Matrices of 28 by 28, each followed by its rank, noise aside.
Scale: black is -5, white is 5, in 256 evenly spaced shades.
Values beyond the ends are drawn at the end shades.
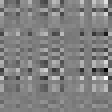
one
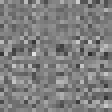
three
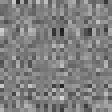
three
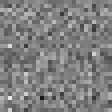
six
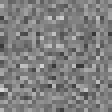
four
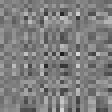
two
